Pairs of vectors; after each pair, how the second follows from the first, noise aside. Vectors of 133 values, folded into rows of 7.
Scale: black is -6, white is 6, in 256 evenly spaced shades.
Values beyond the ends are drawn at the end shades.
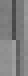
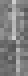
negated.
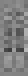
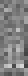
wrapped around, negated.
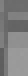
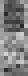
wrapped around, negated, scaled up.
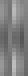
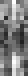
scaled up.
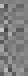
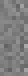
reversed, shrunk.
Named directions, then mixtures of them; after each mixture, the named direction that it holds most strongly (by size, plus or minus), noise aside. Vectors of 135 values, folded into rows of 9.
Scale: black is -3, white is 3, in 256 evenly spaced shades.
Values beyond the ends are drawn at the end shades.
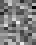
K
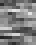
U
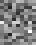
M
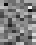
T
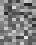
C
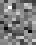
M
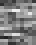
U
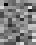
T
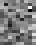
T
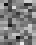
T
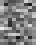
T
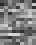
U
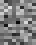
K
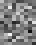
M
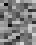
T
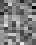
K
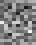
M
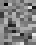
T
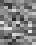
M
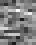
U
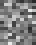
M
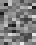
K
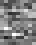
U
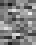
U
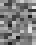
M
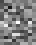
M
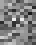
M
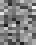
K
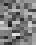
M
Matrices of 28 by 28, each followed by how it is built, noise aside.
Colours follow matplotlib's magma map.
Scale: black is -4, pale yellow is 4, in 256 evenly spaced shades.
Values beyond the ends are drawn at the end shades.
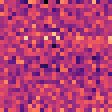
low rank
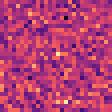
noise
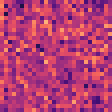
blocks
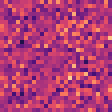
repeating rows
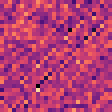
Hankel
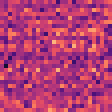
blocks
